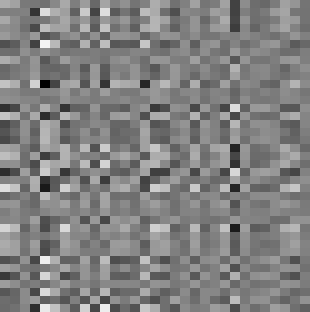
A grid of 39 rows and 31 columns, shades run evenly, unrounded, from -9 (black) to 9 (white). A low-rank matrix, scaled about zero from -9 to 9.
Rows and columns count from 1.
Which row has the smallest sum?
14
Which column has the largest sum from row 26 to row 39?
11
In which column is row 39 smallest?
4
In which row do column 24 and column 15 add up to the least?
24
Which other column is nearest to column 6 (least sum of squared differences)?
15
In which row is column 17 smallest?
22
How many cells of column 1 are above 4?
5
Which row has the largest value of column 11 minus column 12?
39
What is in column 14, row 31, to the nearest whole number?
1
